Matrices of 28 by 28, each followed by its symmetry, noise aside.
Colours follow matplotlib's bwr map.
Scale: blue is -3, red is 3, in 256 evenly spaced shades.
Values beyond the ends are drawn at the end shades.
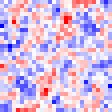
same after a half turn.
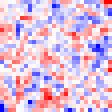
antisymmetric.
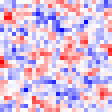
same after a half turn.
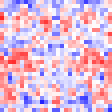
mirrored left to right.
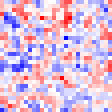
antisymmetric.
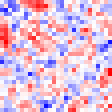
symmetric.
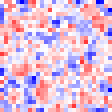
symmetric across the other diagonal.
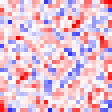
symmetric.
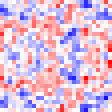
mirrored top to bottom.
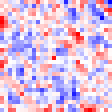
symmetric across the other diagonal.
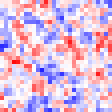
antisymmetric.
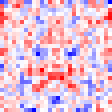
mirrored left to right.
